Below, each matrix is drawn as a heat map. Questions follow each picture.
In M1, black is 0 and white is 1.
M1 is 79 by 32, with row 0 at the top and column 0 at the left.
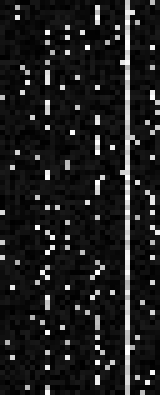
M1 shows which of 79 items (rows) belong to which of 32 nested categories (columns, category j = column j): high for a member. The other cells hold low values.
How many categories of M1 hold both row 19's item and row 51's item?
3
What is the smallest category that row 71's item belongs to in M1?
2
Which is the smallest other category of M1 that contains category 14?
30
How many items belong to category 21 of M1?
2
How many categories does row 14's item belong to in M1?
3
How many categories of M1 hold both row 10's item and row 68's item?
2
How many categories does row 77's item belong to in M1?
3
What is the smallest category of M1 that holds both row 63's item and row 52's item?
19
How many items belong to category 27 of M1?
6
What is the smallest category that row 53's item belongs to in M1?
20
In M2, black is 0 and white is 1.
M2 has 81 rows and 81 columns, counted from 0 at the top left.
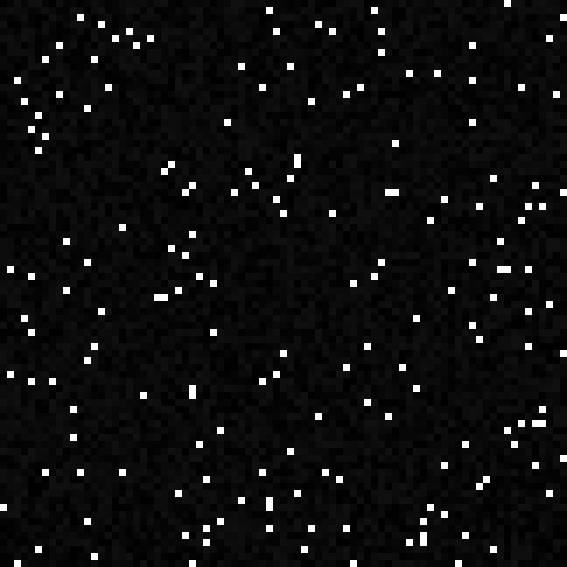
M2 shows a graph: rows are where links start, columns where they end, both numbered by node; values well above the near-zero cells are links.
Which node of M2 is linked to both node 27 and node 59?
node 55
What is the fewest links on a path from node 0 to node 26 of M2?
7
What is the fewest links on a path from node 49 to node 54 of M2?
6
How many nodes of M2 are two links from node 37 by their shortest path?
9
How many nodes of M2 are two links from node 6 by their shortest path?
5
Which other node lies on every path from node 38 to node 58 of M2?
node 77
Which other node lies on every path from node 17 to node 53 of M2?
node 67
